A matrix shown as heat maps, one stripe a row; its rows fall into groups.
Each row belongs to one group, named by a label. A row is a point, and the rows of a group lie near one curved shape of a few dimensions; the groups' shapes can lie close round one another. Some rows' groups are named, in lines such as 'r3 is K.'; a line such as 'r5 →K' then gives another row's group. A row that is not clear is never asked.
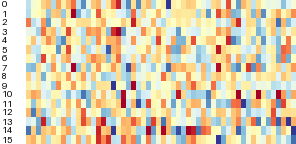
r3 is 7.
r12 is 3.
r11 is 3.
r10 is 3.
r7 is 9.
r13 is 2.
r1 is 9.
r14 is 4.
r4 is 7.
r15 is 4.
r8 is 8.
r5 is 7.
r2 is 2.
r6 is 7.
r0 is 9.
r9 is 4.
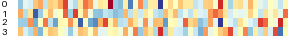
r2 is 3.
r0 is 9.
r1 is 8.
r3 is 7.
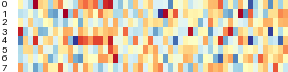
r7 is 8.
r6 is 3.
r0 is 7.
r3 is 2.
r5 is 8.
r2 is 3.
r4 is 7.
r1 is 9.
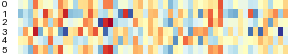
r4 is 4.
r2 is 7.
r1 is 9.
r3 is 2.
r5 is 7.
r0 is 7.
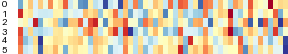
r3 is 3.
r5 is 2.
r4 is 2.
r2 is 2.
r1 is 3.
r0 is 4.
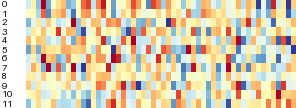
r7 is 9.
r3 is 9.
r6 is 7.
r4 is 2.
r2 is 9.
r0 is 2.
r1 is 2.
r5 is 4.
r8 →7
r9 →3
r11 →3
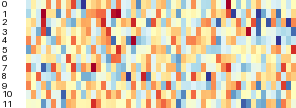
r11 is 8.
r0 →9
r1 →7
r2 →2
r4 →4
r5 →8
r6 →7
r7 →8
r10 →7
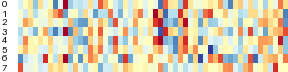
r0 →9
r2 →4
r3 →9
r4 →4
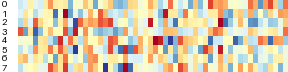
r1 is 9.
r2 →7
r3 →8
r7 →4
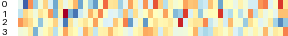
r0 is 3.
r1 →9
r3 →8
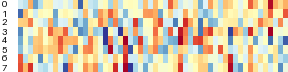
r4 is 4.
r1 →8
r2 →4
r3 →4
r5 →9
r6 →2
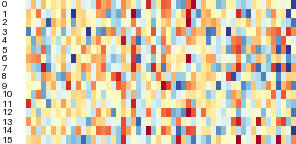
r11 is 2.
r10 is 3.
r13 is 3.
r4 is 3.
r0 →4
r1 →2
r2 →2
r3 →3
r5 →2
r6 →2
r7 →2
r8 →7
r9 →8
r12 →4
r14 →4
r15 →3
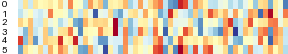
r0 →4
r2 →3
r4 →8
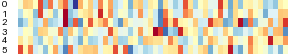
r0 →9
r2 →9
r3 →8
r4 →3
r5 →2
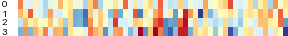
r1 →4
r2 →4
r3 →4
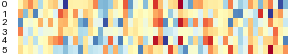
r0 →2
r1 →8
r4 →8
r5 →3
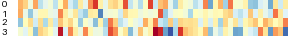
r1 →7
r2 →8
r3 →8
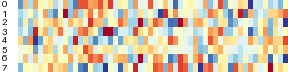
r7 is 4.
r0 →7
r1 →9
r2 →4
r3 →7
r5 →8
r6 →4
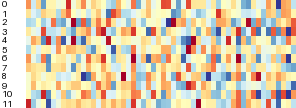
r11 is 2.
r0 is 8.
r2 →9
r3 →2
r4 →9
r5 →4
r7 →2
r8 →3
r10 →2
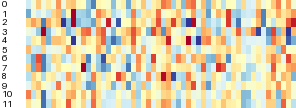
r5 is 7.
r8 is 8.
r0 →4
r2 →9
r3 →2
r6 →3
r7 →3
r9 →4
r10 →8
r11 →8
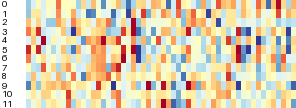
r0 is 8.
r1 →4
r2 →4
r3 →2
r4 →7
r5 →2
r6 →3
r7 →7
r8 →7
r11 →8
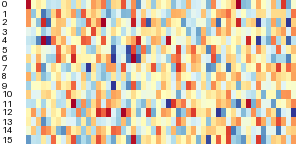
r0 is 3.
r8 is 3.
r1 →8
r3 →8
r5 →4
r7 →3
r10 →7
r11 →9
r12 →4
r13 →3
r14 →7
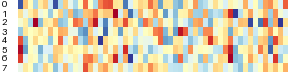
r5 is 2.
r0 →8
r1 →3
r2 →2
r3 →4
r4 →7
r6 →3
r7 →8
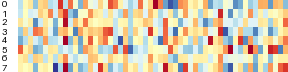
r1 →9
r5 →3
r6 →7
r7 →9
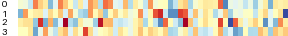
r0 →7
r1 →4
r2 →9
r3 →8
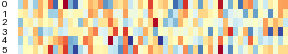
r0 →9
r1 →7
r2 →8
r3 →2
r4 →9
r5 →9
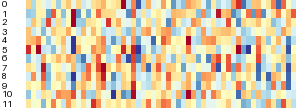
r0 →3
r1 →9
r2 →9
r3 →8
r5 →2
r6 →9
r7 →7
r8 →2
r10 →4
